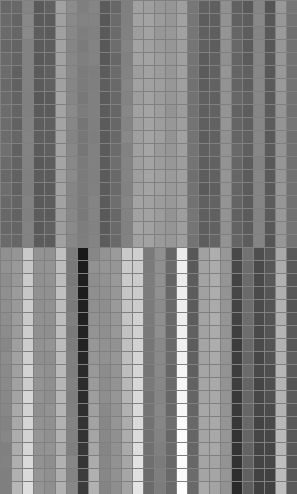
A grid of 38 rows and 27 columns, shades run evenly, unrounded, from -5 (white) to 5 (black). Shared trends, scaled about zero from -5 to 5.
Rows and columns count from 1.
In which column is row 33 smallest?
17
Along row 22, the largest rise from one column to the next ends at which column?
18
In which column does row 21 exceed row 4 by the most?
8
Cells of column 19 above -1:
19
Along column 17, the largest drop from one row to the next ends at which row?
20
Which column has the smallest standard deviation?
21
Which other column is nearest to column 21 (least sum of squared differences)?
15
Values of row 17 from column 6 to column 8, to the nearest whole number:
-1 0 0
